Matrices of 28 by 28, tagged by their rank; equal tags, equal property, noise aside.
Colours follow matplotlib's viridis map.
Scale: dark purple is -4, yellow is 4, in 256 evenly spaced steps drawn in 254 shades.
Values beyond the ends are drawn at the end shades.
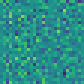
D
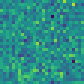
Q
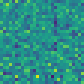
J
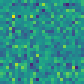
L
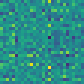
J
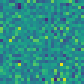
J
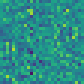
D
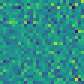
J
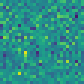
J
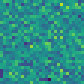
Q
